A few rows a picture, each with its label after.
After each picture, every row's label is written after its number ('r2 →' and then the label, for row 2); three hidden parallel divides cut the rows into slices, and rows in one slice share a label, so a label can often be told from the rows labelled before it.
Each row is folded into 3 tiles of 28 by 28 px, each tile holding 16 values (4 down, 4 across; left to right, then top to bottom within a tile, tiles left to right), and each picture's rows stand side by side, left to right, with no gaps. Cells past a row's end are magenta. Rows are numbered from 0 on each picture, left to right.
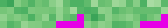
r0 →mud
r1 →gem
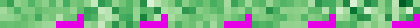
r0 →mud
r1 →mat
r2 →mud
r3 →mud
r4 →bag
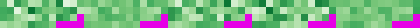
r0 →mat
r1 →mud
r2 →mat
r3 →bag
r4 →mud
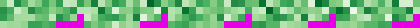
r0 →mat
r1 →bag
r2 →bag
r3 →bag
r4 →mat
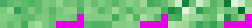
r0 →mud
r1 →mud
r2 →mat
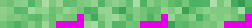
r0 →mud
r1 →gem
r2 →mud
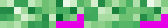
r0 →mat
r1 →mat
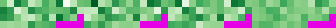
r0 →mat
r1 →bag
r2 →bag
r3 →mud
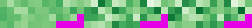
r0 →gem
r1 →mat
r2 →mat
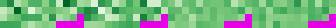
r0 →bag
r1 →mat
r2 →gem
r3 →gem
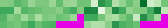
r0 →gem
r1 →mat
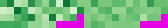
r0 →bag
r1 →mud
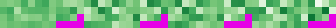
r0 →gem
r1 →bag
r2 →bag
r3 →mat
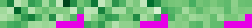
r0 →bag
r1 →bag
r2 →gem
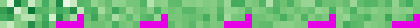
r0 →mat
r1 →gem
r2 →mud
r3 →mud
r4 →mud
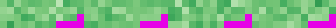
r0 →mud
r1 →mud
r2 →gem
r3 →mud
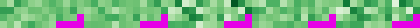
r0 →gem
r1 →mud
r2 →bag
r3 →gem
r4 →bag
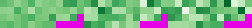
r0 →mud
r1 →bag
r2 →mat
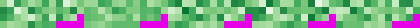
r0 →mat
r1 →gem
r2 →bag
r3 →mat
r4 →bag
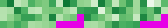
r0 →bag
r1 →mat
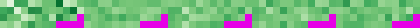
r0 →mat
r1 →mud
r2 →gem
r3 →gem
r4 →mud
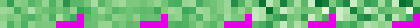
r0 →mud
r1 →gem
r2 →mud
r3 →bag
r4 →bag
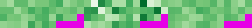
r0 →gem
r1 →mat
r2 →gem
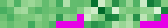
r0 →gem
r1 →bag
